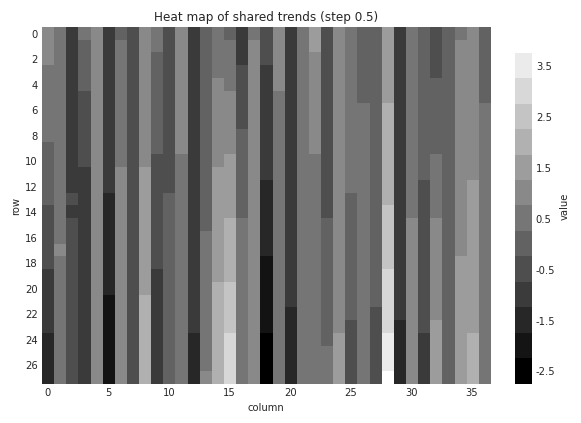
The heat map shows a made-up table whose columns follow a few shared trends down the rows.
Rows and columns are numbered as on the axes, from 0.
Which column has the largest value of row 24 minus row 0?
15
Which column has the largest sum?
28
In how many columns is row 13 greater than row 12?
2
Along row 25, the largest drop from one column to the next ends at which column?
29
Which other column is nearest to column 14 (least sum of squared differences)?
8
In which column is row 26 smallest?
18
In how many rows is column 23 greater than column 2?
27
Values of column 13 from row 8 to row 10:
0 0 0
